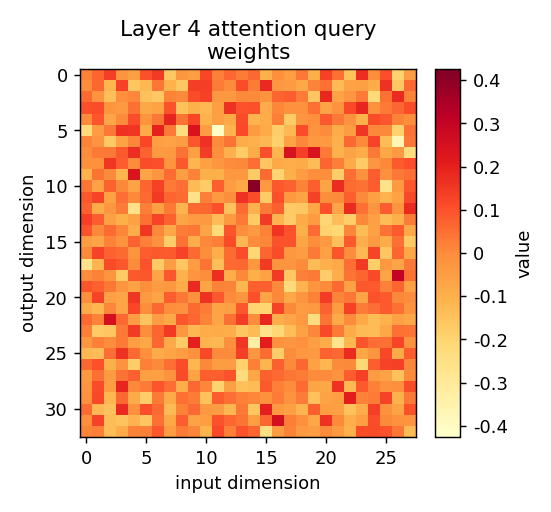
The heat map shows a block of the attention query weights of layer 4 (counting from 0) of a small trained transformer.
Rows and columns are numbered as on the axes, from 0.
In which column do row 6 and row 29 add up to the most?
22
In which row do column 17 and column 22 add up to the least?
13
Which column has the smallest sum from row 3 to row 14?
11
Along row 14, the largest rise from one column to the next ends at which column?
12
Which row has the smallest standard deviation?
20
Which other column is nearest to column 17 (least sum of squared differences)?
18
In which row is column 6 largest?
5
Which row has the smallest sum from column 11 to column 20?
23
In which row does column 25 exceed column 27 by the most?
32
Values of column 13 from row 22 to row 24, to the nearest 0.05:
0.15 -0.15 0.15
